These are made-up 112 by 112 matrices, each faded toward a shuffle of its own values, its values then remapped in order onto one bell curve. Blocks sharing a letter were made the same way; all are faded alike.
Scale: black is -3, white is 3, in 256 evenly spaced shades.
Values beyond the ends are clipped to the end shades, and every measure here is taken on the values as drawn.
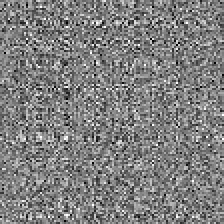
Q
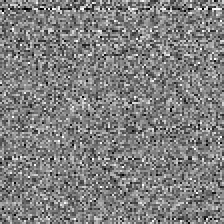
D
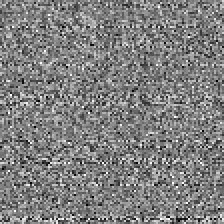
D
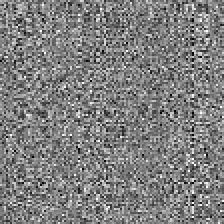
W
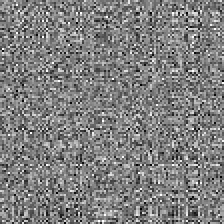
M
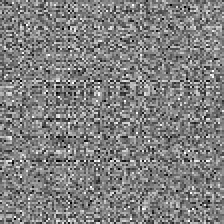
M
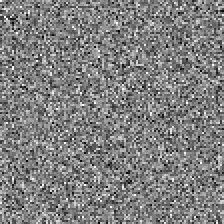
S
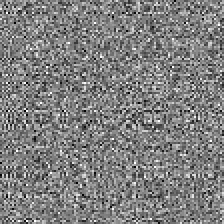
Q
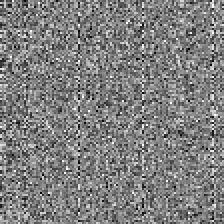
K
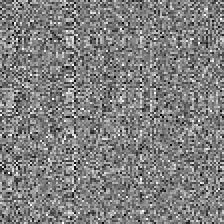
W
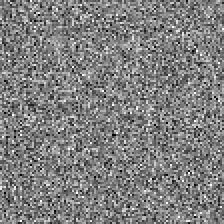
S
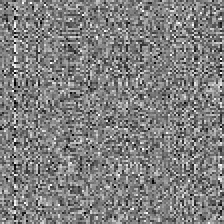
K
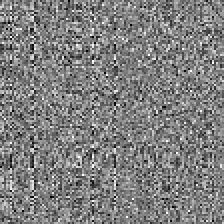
K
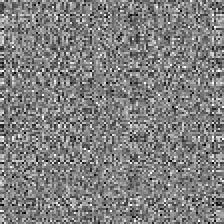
M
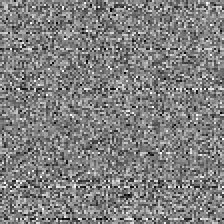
D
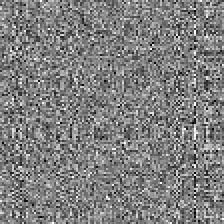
W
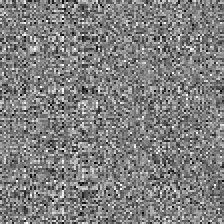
W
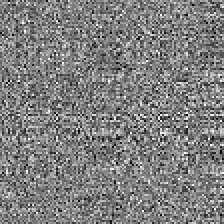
Q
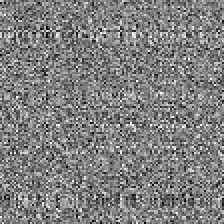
Q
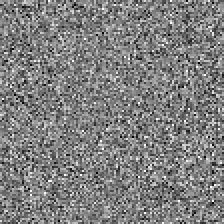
S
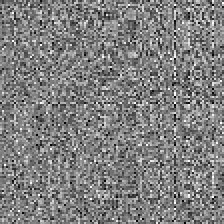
W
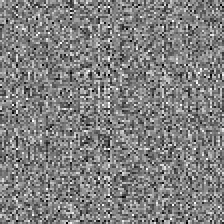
W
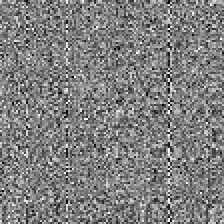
K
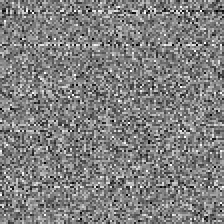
D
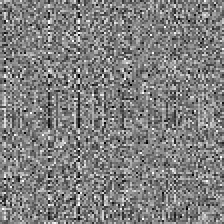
K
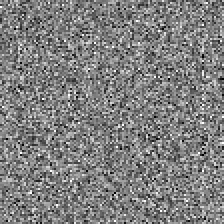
S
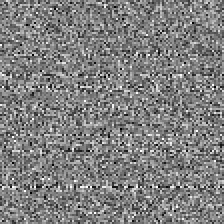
D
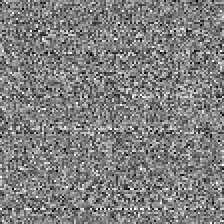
D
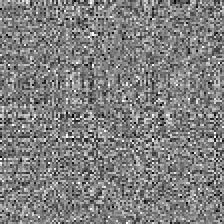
Q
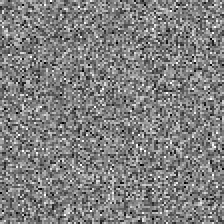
S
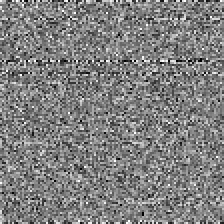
D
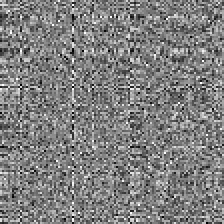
M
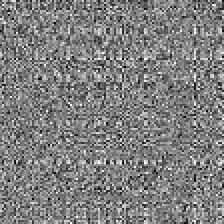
M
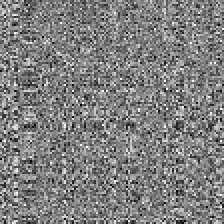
K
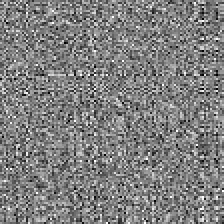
M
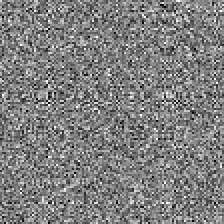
Q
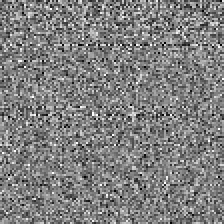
D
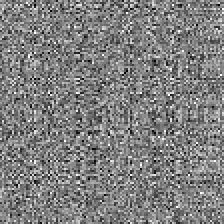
Q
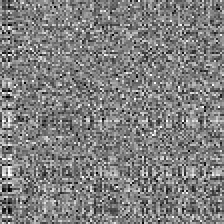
M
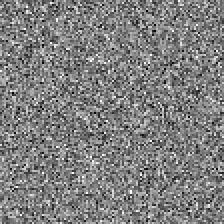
S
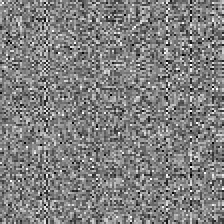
K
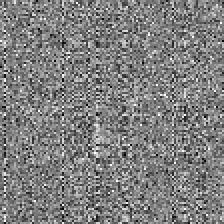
K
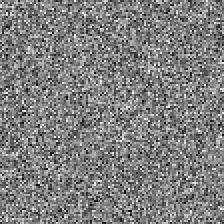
S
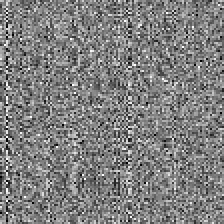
K
